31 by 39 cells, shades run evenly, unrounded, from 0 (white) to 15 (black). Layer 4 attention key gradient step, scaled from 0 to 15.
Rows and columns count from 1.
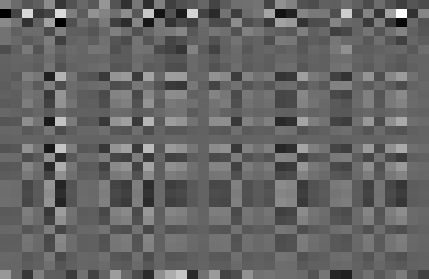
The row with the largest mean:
3
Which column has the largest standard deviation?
6
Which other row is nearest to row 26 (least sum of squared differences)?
29
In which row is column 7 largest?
31
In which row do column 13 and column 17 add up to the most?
2
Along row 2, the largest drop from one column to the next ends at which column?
18
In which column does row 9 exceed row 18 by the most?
5
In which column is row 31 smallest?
17
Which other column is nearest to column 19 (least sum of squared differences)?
33
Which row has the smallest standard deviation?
16
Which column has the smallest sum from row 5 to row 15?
14
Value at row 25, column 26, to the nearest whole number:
11
